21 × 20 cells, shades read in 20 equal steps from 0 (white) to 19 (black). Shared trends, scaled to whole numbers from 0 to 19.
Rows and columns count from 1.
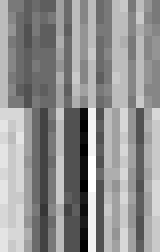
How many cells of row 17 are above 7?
8
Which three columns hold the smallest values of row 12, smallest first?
12, 3, 1
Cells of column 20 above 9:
2
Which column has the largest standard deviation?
11
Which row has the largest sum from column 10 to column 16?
16
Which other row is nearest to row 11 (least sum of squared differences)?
13
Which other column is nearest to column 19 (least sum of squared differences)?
17
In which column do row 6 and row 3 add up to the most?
4
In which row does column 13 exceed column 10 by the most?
7
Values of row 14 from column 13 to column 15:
13 5 7
